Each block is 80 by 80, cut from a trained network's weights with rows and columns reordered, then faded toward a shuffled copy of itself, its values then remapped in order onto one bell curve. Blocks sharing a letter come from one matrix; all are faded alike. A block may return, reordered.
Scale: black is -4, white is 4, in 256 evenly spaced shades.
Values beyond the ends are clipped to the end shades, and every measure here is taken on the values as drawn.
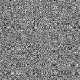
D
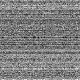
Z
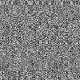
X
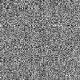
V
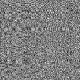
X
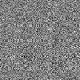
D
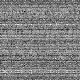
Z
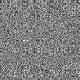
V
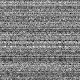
Z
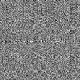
V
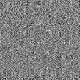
V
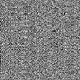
D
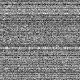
Z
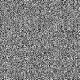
V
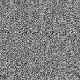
D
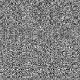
V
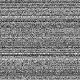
Z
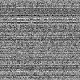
Z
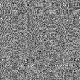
X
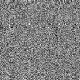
D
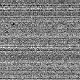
Z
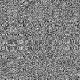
X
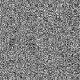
V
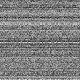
Z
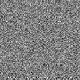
X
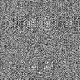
V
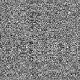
V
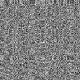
X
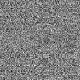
X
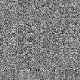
D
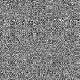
D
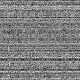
Z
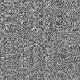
V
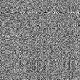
V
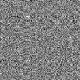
V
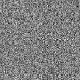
V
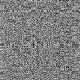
X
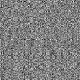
D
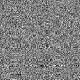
V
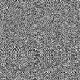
D
